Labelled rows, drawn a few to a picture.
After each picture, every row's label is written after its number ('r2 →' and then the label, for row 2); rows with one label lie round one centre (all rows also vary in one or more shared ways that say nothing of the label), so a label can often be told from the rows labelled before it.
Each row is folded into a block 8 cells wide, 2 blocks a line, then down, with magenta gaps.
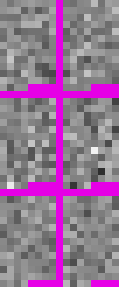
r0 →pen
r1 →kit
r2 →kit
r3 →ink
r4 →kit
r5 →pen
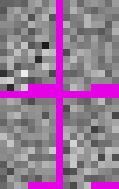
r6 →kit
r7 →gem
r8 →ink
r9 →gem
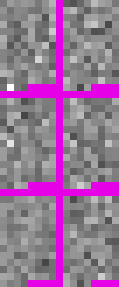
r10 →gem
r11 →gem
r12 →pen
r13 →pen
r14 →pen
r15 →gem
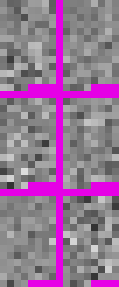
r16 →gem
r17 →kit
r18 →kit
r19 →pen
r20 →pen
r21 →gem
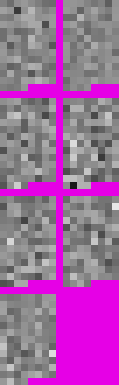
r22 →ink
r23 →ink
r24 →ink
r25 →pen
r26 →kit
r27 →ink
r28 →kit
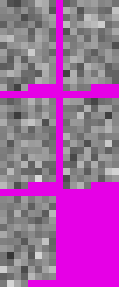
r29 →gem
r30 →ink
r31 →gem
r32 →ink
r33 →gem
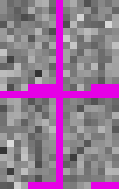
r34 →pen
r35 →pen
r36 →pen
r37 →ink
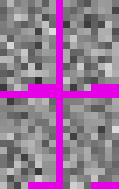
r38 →kit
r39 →kit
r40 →gem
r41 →gem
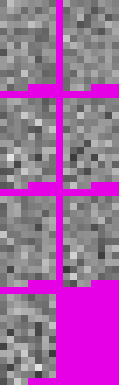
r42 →pen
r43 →gem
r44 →ink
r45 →ink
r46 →gem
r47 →ink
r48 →ink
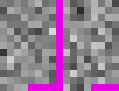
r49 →gem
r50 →ink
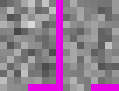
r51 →pen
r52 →pen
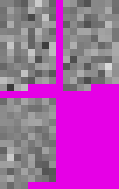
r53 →pen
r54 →kit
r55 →pen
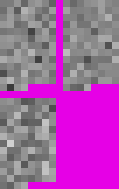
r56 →ink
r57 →kit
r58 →kit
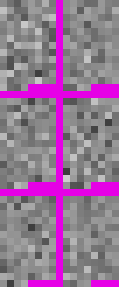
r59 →pen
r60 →ink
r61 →ink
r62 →kit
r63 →ink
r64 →pen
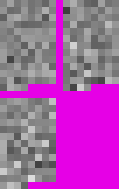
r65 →kit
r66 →pen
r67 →pen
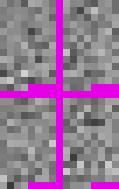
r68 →kit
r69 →ink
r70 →pen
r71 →kit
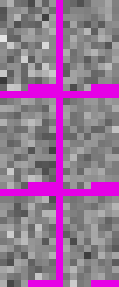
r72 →gem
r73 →kit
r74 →pen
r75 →kit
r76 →pen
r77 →kit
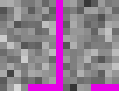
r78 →gem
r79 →ink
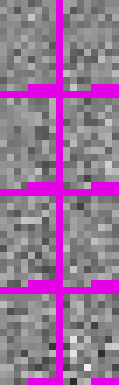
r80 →ink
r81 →kit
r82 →pen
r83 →kit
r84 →pen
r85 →ink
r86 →pen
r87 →pen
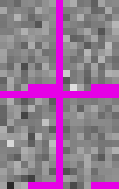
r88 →kit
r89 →gem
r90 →pen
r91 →ink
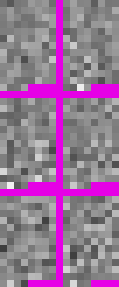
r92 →kit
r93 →pen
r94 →gem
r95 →kit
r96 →gem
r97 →kit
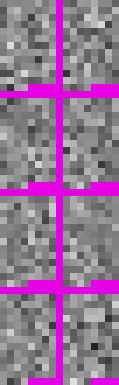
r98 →kit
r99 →ink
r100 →gem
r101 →pen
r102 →ink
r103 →pen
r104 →ink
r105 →pen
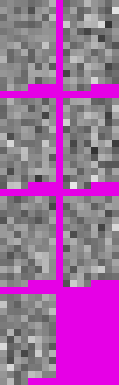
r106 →kit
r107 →ink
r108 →gem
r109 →ink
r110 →gem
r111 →gem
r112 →kit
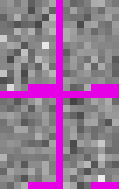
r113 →gem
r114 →gem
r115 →kit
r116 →gem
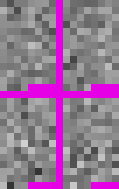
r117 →ink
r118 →kit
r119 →pen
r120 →kit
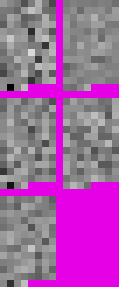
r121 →ink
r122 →ink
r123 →ink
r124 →pen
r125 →ink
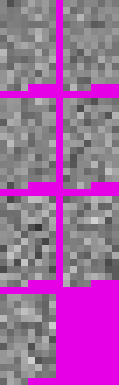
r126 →kit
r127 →kit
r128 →pen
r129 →ink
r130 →gem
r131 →pen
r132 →ink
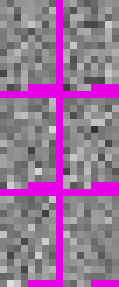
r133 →ink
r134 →kit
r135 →kit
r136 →ink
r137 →gem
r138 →pen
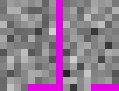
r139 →gem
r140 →ink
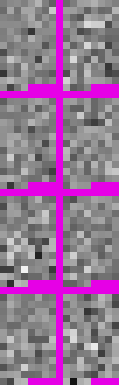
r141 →ink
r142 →pen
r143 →pen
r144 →kit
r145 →pen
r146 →kit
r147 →pen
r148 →pen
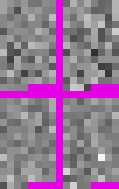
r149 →ink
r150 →pen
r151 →kit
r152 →gem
